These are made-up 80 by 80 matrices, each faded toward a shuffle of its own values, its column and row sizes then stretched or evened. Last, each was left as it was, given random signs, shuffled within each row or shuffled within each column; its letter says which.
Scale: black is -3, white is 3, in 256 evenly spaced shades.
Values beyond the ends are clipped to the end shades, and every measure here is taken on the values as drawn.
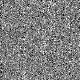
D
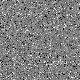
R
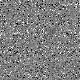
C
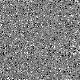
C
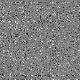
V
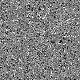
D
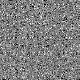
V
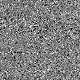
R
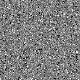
C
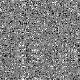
V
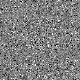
C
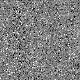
D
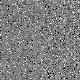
D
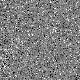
D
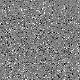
C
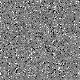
C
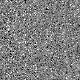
D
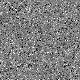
R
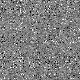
C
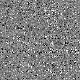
C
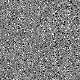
D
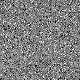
D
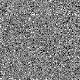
V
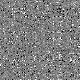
V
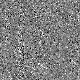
D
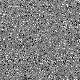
R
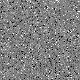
D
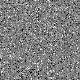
D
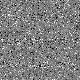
R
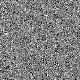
D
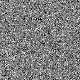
C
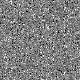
D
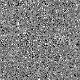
C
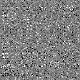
V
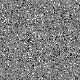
C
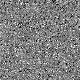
R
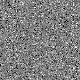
D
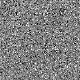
C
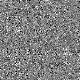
C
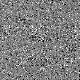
C
